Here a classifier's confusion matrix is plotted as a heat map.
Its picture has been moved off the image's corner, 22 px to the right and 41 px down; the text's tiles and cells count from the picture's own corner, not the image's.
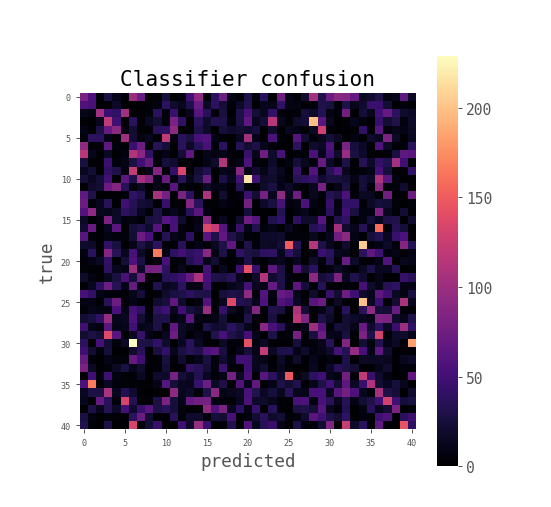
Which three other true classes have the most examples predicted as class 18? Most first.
25, 34, 39
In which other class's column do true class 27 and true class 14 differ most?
26
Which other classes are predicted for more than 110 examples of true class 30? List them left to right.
6, 20, 40
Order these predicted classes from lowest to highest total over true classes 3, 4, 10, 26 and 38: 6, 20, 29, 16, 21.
16, 6, 21, 29, 20
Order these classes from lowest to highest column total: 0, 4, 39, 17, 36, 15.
4, 39, 17, 0, 15, 36
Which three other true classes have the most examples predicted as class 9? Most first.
19, 12, 21
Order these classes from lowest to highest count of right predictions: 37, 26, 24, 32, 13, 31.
32, 31, 24, 13, 26, 37
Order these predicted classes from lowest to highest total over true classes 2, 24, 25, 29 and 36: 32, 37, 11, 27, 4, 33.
27, 33, 37, 4, 32, 11
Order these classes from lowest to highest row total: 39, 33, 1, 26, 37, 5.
33, 1, 39, 5, 26, 37
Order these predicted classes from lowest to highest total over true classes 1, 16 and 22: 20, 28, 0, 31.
20, 0, 28, 31
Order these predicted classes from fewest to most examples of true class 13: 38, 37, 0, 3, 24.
38, 37, 3, 24, 0
